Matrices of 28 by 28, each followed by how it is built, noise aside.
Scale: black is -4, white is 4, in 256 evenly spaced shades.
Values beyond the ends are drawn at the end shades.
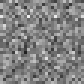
repeating columns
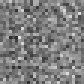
blocks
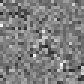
block diagonal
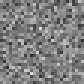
noise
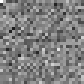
noise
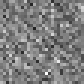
Toeplitz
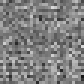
blocks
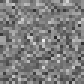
repeating columns
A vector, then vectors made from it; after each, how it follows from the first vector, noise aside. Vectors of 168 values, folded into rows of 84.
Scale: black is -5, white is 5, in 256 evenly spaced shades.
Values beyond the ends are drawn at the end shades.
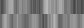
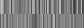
sign-scrambled.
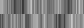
wrapped around.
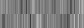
wrapped around, partly zeroed.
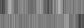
wrapped around, partly zeroed.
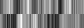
wrapped around, scaled up.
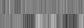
wrapped around, partly zeroed.
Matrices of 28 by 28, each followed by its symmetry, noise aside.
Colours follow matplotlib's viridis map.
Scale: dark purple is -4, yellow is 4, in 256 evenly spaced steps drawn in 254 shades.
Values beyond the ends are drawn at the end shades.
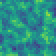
antisymmetric.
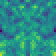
mirrored left to right.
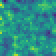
antisymmetric.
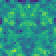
mirrored left to right.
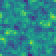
same after a half turn.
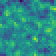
no symmetry.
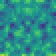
mirrored left to right.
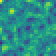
symmetric.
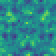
mirrored left to right.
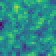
no symmetry.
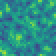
symmetric across the other diagonal.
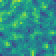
symmetric.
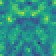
mirrored left to right.
